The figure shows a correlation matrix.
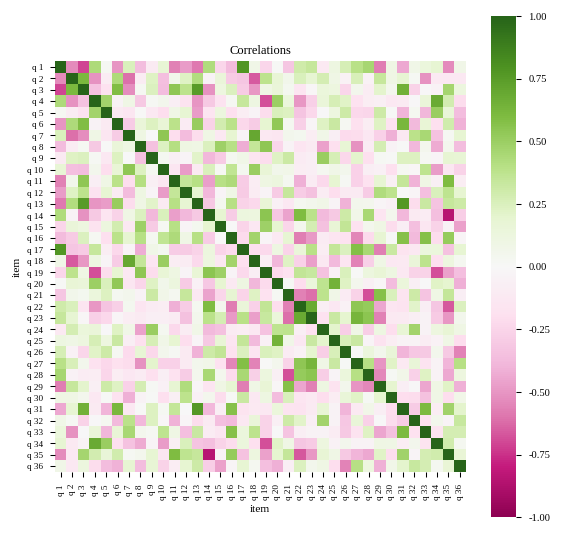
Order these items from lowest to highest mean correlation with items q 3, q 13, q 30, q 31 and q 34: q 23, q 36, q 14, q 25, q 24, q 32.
q 14, q 32, q 23, q 25, q 24, q 36
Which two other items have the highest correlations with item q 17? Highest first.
q 1, q 27
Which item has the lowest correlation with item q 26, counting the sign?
q 36
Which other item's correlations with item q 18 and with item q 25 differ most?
q 20
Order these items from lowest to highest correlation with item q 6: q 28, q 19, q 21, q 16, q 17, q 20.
q 17, q 28, q 21, q 19, q 16, q 20
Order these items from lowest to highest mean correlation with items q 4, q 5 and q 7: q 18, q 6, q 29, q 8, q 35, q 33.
q 6, q 8, q 29, q 33, q 35, q 18
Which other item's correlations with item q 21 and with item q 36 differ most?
q 29
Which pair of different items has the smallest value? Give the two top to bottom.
q 14, q 35
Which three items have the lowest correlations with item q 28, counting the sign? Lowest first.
q 21, q 29, q 35
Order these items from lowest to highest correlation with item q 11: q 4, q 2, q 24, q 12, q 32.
q 32, q 24, q 4, q 2, q 12
